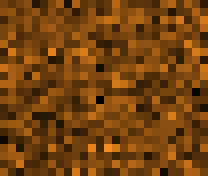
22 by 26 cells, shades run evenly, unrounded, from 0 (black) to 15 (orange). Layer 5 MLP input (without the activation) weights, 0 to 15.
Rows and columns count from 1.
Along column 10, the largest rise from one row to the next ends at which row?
7
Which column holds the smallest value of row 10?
4
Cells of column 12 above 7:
17
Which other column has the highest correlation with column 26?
18
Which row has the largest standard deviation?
19
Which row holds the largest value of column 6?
13
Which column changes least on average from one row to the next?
6
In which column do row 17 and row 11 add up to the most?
16
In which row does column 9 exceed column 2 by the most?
15
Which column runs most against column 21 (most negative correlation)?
20
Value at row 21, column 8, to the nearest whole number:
5
